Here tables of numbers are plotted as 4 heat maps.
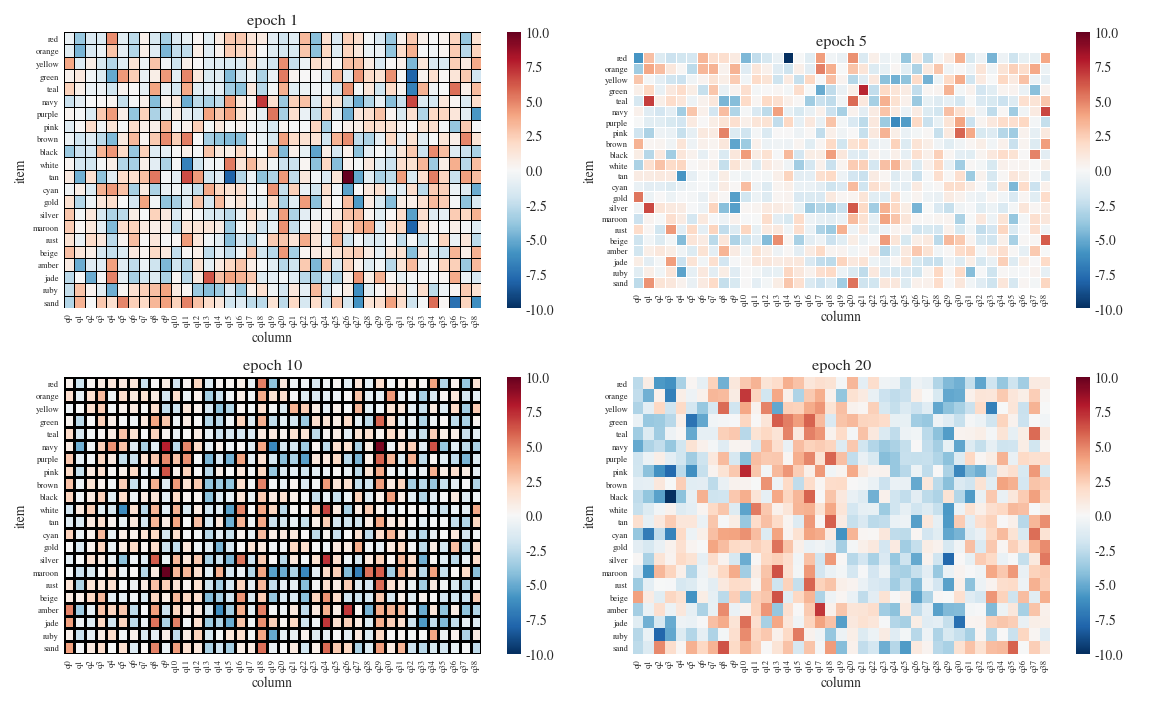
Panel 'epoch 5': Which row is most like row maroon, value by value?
white
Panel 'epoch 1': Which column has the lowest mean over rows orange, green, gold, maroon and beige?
q32
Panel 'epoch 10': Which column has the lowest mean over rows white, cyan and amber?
q15
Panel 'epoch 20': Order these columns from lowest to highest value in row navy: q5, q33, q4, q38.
q4, q33, q38, q5
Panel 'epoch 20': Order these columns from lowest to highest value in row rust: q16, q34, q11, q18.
q11, q34, q18, q16
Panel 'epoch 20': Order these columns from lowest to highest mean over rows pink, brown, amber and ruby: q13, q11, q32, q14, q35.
q32, q13, q35, q11, q14
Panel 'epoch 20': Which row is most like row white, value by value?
purple
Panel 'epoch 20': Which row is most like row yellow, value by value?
amber
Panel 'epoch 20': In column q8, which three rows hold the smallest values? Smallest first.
red, beige, black
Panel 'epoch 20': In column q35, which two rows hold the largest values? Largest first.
sand, maroon
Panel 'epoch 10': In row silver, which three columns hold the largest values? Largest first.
q24, q8, q16
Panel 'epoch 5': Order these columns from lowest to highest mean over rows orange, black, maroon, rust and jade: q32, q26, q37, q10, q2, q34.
q26, q32, q2, q10, q34, q37
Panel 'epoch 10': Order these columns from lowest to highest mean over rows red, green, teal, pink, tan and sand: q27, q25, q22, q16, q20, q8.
q22, q27, q20, q25, q16, q8
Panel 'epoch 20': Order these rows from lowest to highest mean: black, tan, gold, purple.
black, purple, tan, gold
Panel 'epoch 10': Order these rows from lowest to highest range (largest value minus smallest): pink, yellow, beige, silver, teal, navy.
teal, yellow, beige, pink, silver, navy
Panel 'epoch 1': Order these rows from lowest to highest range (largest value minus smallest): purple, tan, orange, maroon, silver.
orange, silver, purple, maroon, tan
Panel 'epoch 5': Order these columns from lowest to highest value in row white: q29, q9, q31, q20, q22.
q22, q29, q31, q9, q20
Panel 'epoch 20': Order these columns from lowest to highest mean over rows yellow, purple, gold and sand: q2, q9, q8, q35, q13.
q9, q13, q2, q35, q8
